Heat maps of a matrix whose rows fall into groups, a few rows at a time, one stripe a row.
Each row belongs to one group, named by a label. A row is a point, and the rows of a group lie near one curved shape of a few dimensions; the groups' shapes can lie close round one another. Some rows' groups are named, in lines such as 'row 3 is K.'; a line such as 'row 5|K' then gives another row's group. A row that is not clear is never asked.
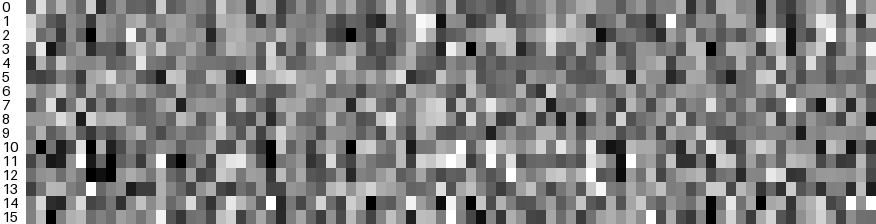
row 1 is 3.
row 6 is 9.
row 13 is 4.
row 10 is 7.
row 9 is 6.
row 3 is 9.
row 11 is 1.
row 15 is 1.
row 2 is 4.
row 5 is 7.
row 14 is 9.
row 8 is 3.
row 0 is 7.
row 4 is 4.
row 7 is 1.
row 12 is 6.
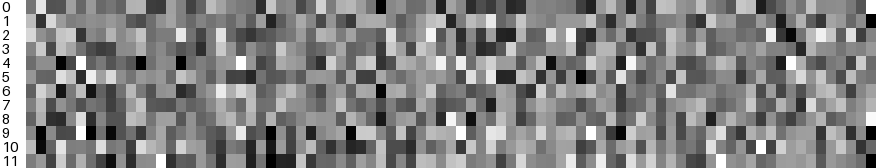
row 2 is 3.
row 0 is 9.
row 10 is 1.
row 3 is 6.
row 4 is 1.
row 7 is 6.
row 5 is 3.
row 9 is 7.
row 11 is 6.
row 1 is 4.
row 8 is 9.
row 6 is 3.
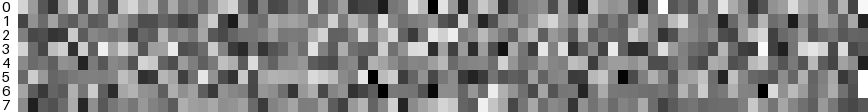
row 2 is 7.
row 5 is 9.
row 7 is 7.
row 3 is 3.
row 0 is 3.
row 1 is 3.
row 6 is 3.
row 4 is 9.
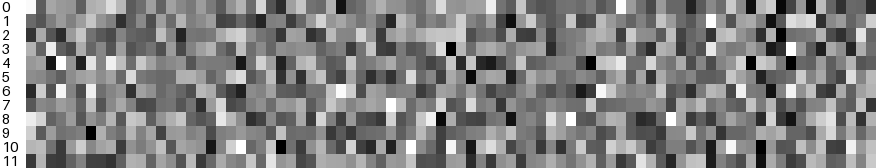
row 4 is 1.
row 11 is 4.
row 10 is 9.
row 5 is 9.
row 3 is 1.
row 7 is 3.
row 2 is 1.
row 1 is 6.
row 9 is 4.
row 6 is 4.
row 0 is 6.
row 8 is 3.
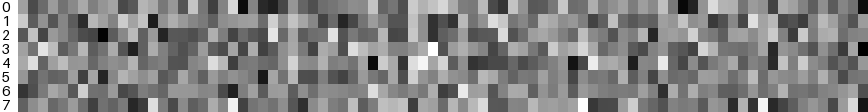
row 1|4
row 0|6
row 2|6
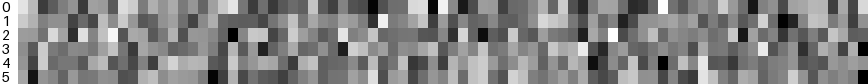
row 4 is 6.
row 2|1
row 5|6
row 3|4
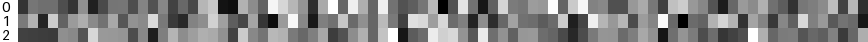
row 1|6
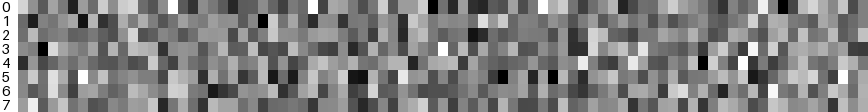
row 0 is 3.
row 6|3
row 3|1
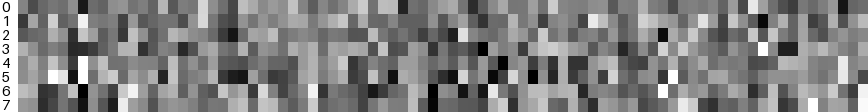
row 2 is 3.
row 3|3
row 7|4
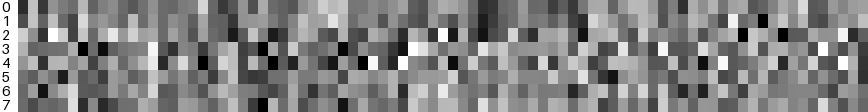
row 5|7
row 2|1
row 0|4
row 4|9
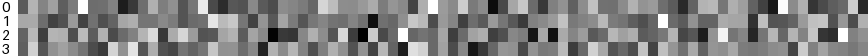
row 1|3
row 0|4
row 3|6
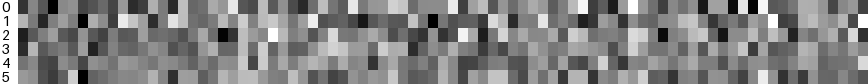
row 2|3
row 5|9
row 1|4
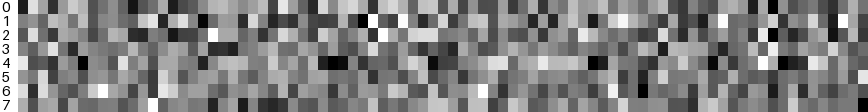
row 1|9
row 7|6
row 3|3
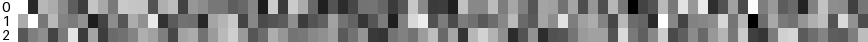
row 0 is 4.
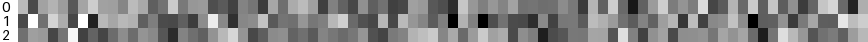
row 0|4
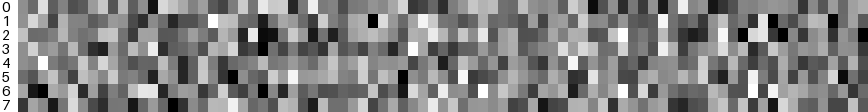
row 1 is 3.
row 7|1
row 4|1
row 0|6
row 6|1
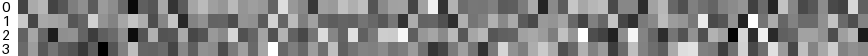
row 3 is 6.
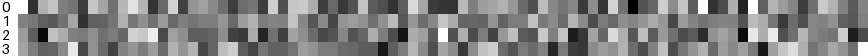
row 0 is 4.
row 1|9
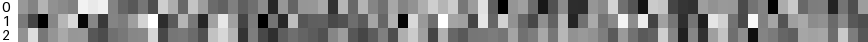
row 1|1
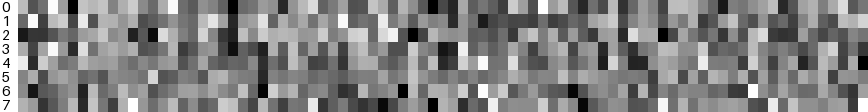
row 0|3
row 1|7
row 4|4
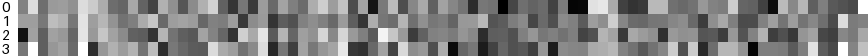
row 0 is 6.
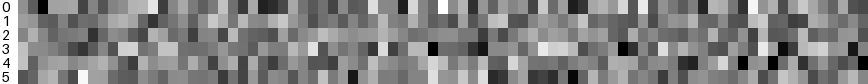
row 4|6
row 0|1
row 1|6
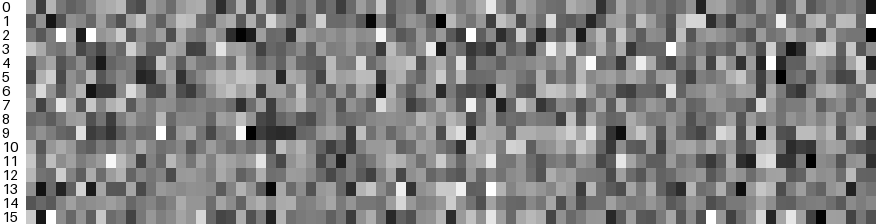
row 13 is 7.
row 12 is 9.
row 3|3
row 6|3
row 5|1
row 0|6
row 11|6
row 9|7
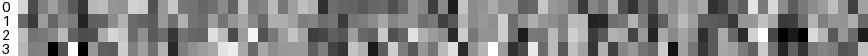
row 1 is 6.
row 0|4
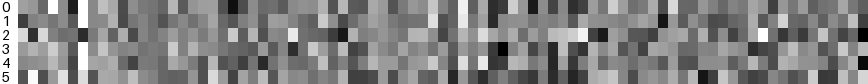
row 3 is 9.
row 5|7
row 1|3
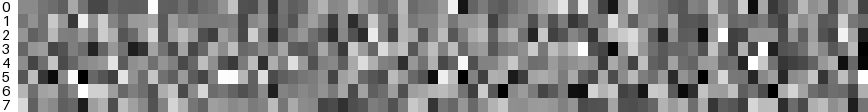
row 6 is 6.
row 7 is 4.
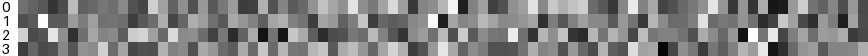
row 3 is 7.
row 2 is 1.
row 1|1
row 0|7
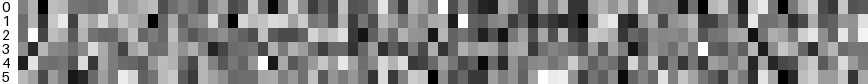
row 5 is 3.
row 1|7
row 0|1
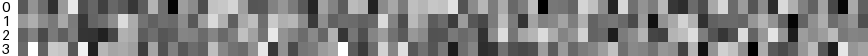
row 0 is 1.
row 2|6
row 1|6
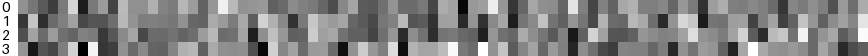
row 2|6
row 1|4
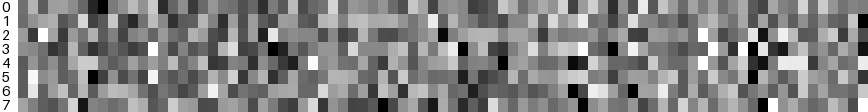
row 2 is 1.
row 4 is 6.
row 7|3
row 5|7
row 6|6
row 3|7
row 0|6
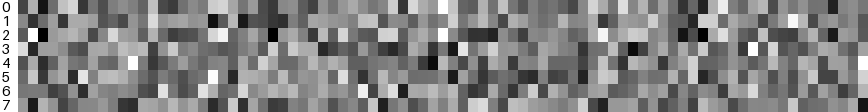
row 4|4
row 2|1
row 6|9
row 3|4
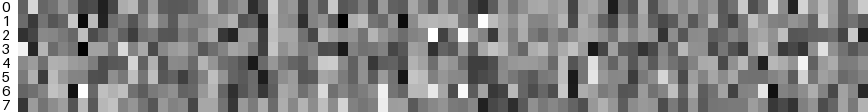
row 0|6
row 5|6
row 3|4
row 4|6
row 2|3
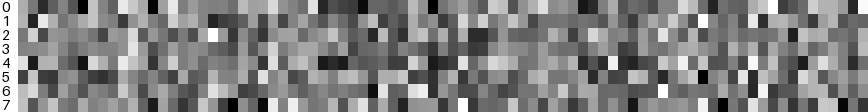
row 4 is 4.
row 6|3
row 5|4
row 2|6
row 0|4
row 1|1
